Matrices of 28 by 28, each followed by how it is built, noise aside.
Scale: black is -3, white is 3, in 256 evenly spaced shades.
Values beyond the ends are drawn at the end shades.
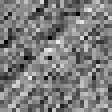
Hankel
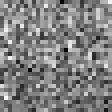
blocks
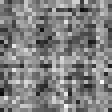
blocks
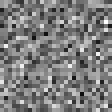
repeating columns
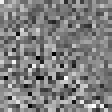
lower triangular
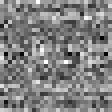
blocks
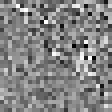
upper triangular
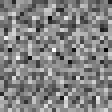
repeating columns
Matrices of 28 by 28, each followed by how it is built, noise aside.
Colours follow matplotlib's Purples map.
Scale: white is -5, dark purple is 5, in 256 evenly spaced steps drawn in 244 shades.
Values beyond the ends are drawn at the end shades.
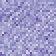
Hankel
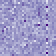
uneven columns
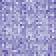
blocks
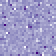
sparse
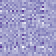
low rank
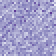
Hankel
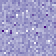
sparse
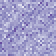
Hankel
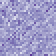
Hankel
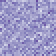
Hankel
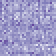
blocks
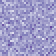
repeating rows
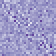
banded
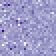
sparse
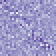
banded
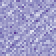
Hankel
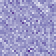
Toeplitz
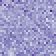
Toeplitz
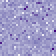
sparse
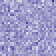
low rank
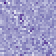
banded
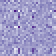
low rank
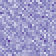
Toeplitz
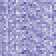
repeating rows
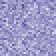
repeating rows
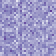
repeating rows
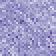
Toeplitz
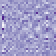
low rank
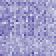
blocks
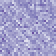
Toeplitz
